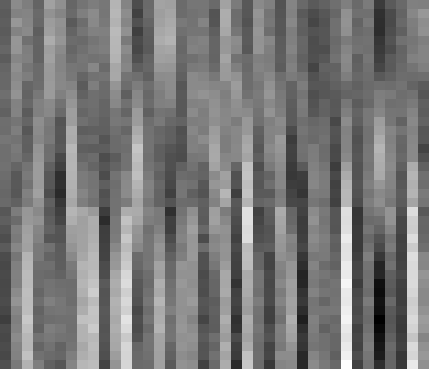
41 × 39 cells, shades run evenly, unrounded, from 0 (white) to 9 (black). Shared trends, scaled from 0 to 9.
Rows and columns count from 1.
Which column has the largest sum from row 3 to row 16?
29
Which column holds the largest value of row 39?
35
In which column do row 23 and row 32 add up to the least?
32
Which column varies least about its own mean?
34
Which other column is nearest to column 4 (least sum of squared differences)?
20
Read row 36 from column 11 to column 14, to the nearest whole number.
3 1 6 5
